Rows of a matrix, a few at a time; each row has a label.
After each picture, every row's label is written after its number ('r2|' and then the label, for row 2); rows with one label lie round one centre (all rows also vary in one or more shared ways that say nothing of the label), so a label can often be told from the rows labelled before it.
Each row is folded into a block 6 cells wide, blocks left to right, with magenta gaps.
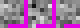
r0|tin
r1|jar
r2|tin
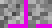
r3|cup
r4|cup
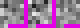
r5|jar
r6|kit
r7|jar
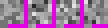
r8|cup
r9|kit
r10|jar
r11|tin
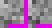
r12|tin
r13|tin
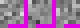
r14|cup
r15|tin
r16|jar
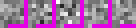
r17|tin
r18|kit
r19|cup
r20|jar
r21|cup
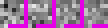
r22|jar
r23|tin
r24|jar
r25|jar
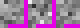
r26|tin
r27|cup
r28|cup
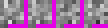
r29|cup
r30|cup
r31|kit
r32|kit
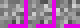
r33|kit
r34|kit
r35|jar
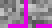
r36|jar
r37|tin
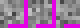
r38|cup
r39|jar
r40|tin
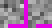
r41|jar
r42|cup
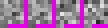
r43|cup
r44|cup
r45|kit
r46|jar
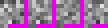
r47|jar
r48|cup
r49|cup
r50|kit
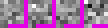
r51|cup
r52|tin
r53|tin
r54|cup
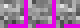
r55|tin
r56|tin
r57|tin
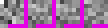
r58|tin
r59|tin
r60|tin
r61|cup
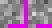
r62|cup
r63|kit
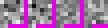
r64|kit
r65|jar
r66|cup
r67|cup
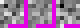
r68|cup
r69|cup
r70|jar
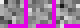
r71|tin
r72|jar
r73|jar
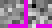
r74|jar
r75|jar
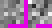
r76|kit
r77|cup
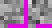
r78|tin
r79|tin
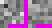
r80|cup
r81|tin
